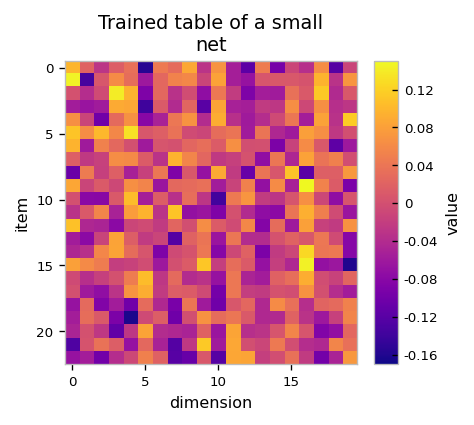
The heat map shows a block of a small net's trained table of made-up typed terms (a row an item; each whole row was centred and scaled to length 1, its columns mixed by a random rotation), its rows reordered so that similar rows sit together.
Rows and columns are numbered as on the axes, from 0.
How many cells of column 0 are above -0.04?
14
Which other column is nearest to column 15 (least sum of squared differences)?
6
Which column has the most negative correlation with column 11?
17
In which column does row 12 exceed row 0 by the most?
12
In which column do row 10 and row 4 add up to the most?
4
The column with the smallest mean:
13
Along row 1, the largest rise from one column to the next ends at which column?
2
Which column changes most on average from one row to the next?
19
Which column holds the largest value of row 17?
5
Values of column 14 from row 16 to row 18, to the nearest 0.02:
0.02 0 0.06
